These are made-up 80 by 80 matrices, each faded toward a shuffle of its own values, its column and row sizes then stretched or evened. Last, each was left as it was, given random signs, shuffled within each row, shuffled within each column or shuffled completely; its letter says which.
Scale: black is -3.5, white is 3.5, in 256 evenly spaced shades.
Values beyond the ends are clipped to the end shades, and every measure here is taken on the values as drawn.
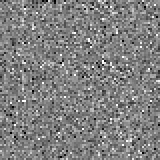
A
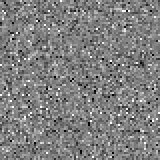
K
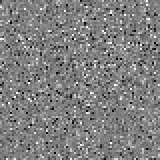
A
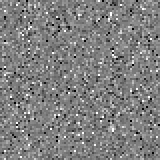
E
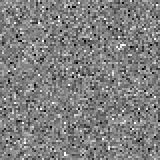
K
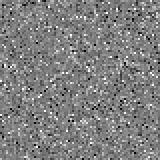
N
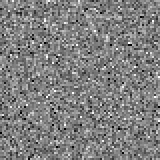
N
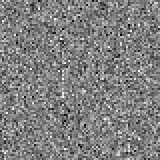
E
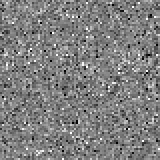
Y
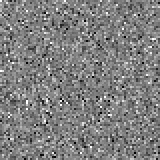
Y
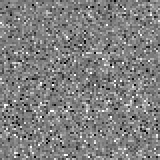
K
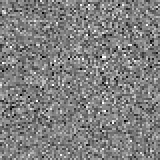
Y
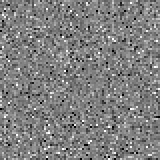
Y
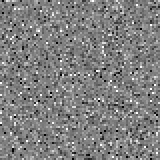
E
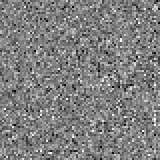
Y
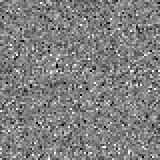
K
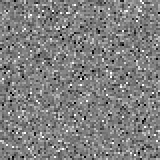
N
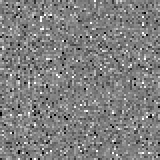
Y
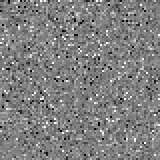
K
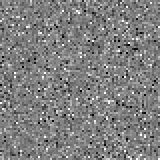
E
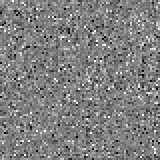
Y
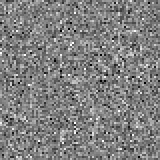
A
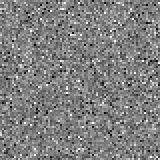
K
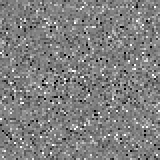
K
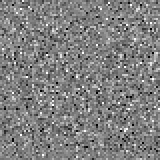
A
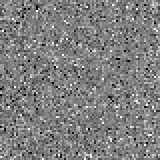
A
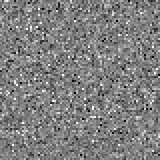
K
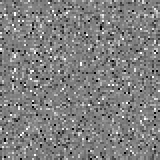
Y
